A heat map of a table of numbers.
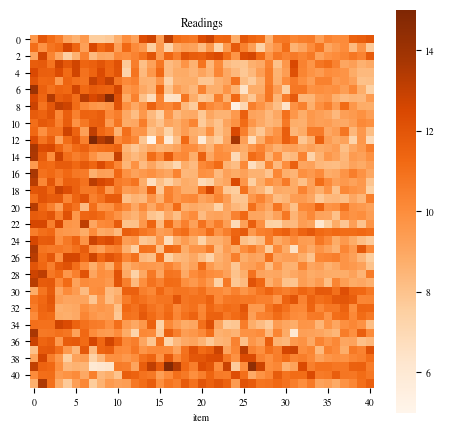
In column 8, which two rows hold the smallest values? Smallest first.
39, 0
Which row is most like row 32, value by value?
33
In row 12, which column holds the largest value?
7
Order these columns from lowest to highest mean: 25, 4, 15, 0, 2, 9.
15, 25, 9, 4, 2, 0
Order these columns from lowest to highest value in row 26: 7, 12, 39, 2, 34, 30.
39, 30, 34, 12, 2, 7
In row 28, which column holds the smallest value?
12
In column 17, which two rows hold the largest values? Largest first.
39, 31
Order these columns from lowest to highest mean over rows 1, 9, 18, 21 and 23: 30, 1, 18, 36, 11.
36, 18, 11, 30, 1
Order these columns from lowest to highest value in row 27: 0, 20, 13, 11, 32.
11, 13, 32, 20, 0
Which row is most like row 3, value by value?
4
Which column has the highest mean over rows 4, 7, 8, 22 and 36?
0
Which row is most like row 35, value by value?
25
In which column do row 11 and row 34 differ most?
24
